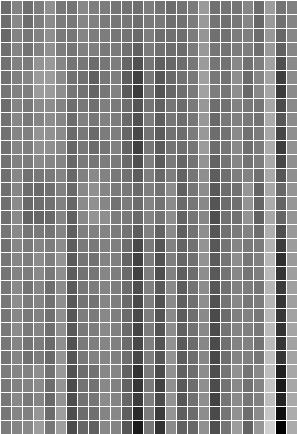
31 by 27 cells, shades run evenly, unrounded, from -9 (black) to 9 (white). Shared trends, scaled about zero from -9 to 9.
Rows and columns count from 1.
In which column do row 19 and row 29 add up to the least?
26
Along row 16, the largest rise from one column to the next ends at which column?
25
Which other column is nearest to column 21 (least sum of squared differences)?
1
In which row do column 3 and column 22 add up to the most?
31
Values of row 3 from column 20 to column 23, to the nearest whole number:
-1 -1 0 0
